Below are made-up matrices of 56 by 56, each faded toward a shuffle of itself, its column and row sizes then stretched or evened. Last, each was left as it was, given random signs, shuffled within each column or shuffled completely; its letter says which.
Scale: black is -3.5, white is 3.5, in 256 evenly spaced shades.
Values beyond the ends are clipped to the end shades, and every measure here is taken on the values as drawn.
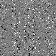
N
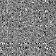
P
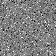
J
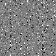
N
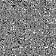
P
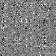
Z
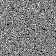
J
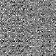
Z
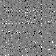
Z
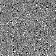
N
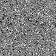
J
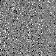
N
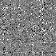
P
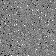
J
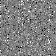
N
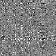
Z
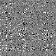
P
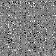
P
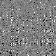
Z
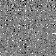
P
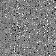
N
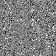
N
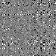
Z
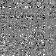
P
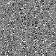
N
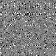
Z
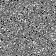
J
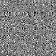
Z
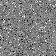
J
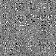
Z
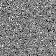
J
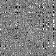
Z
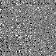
P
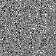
P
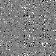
P
